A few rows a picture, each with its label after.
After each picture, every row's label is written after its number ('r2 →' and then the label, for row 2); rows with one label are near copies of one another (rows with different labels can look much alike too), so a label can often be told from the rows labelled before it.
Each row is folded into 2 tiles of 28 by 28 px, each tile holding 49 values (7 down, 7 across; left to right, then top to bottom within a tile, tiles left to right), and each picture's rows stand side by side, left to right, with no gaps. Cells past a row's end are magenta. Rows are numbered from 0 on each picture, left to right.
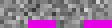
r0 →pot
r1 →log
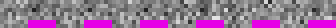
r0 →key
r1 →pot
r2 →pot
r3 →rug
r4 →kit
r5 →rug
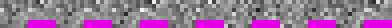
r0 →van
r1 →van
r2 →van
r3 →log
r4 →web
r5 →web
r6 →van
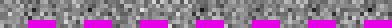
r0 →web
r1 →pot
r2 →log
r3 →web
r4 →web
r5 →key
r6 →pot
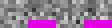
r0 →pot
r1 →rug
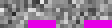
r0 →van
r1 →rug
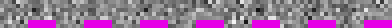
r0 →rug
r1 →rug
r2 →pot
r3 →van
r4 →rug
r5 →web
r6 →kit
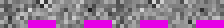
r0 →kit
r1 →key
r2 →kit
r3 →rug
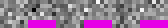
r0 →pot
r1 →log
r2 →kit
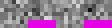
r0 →rug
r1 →key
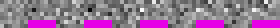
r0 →web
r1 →pot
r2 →log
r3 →van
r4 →van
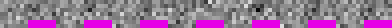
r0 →key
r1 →pot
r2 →web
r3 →van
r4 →key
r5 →web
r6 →web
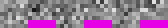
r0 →key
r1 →kit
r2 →van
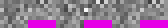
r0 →kit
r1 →log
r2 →kit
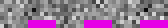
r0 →web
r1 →kit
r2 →pot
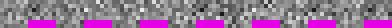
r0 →key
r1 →log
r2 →log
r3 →pot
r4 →kit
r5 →pot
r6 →key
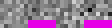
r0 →web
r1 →pot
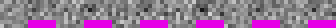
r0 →web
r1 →key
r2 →pot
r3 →key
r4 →web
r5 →pot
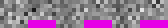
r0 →pot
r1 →kit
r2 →kit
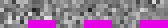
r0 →rug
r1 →pot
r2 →van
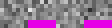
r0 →log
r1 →web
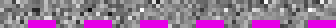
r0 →rug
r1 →pot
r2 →kit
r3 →web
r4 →van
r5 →van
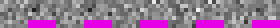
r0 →key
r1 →pot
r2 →log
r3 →log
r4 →rug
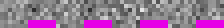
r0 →key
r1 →web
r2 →log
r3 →web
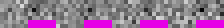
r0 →key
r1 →web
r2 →rug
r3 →pot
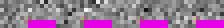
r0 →kit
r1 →van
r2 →key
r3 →pot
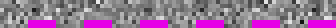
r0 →rug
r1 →van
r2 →rug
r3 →pot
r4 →van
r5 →rug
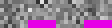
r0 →kit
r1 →rug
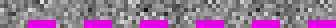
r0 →van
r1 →web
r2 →pot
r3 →kit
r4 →pot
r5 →kit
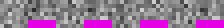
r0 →web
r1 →rug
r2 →kit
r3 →rug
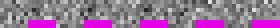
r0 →rug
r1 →web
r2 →key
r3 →van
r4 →log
